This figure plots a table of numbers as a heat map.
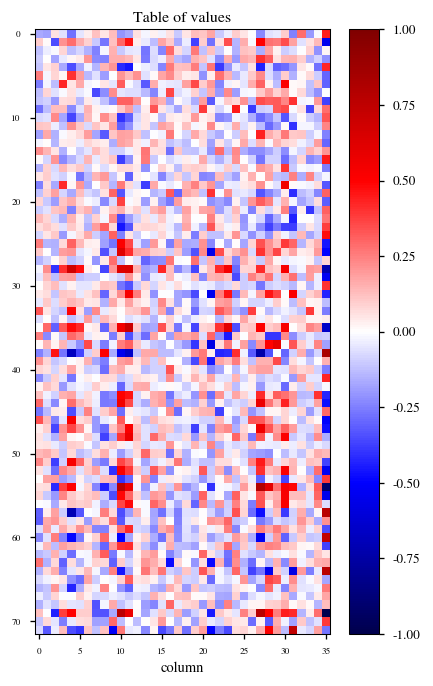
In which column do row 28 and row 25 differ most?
23
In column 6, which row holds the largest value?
37
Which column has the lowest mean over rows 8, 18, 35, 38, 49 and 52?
35
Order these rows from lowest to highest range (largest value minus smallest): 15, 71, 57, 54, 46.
15, 46, 71, 57, 54
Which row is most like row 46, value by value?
51
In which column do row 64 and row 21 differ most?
10
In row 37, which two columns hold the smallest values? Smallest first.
21, 19
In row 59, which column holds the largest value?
11
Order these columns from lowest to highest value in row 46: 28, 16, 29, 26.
29, 16, 28, 26
